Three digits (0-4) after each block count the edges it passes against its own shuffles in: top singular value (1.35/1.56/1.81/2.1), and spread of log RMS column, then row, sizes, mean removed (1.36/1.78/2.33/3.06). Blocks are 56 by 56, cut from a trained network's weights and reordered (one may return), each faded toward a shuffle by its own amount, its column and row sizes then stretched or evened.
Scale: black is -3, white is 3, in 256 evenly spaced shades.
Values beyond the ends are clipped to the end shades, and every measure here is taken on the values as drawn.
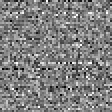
3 1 2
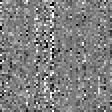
0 4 0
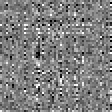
2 4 1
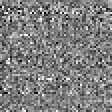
0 0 3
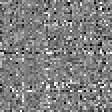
1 3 3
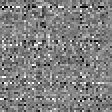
2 2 3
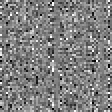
0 4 0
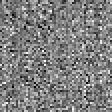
2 2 0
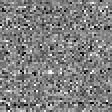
0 1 3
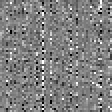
3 4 1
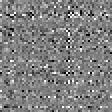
3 2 4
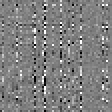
4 4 1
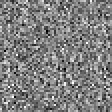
3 1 0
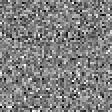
2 0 2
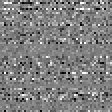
2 1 4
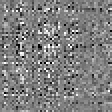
2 4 3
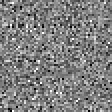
1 0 1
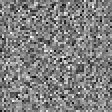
2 0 1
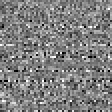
2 0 4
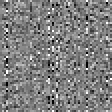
3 4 0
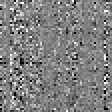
1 4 1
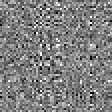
4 2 2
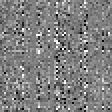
0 4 2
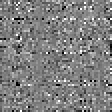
0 3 3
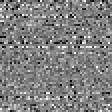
1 0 4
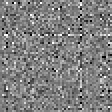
2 3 2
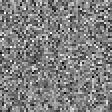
1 0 0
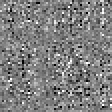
0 3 2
